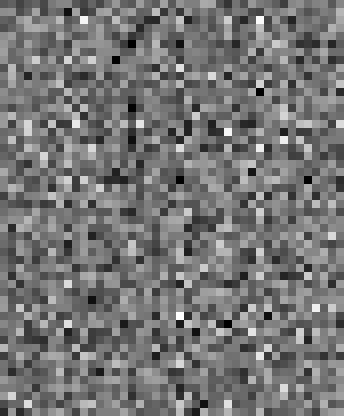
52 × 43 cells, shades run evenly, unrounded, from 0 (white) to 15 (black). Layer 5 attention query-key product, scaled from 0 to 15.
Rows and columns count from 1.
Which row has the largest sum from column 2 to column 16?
43
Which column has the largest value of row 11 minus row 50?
24
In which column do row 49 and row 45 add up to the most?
5
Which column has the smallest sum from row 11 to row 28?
36
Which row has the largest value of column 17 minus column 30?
18
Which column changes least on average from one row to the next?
19
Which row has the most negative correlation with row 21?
16
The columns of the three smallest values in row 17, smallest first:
29, 4, 33
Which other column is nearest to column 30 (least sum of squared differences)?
37
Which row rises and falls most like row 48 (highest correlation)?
7
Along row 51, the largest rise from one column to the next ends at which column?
30
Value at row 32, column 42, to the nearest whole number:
9
